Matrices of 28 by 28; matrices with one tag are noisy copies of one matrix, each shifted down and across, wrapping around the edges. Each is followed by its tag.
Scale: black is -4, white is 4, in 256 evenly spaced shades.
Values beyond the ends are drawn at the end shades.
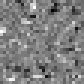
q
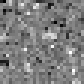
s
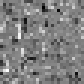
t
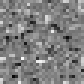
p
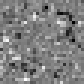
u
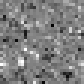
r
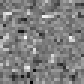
p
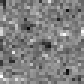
r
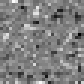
q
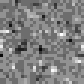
q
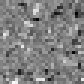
q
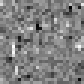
t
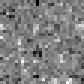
s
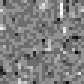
t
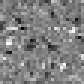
q
